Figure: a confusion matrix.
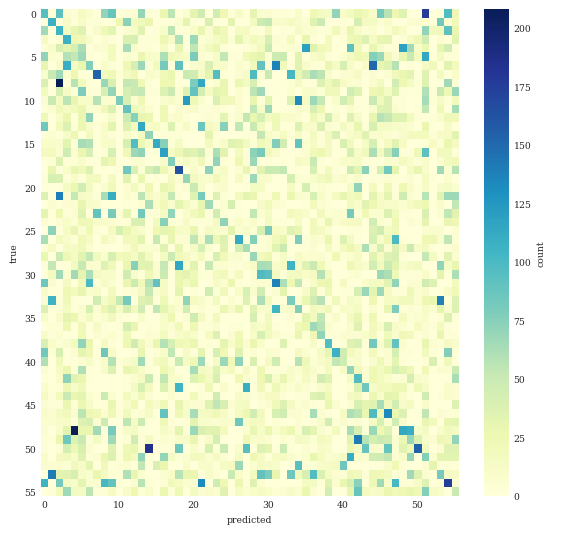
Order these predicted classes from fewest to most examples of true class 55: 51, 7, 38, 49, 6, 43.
7, 43, 49, 38, 6, 51
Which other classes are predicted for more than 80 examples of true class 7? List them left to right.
23, 28, 33
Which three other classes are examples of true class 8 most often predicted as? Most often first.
2, 21, 20
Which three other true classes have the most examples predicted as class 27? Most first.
43, 50, 12
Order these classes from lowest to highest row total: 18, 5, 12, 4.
12, 4, 5, 18
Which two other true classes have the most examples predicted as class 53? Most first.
33, 1
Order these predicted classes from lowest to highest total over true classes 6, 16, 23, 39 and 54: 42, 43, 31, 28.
43, 42, 31, 28
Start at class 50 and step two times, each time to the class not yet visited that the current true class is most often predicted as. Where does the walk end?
29
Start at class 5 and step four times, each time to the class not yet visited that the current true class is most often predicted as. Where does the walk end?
42
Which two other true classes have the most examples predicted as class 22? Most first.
18, 26
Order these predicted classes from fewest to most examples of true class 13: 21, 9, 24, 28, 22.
22, 9, 28, 24, 21
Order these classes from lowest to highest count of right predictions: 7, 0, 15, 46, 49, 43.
49, 43, 0, 15, 46, 7
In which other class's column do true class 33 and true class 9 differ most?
1
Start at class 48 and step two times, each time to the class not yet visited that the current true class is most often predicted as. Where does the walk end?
35
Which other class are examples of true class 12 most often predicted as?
6
